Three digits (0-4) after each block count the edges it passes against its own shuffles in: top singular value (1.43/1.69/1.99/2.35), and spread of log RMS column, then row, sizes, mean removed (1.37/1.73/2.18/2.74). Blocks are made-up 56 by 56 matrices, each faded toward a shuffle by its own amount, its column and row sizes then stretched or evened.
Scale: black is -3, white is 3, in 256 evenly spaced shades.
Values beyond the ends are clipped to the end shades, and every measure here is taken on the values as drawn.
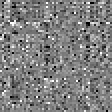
3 1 2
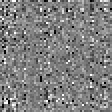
2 4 2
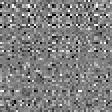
4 2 4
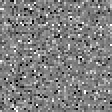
1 0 0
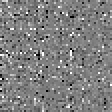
0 3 2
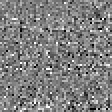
0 2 3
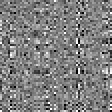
4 4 2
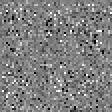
0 1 2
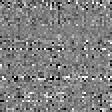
0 2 4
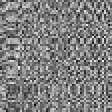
4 3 1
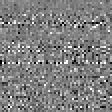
3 0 4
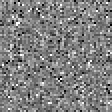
1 1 0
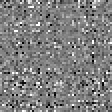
0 3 4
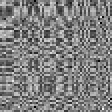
4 0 2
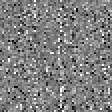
1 2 1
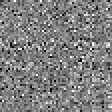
2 1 2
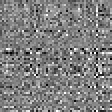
3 2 4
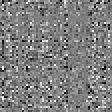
0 4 3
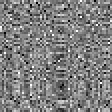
4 2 0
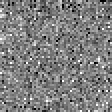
0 1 1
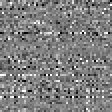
3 1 4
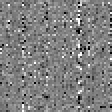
1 4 1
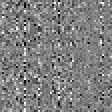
2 4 1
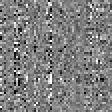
2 4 0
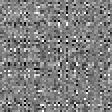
4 4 3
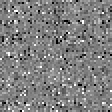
1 1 2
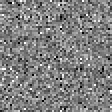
1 1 1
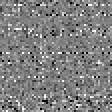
0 0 4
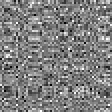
4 1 1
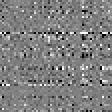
4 3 4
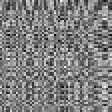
4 3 3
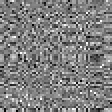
4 0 2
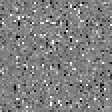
0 2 1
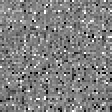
1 1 2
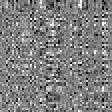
4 4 0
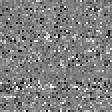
0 0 4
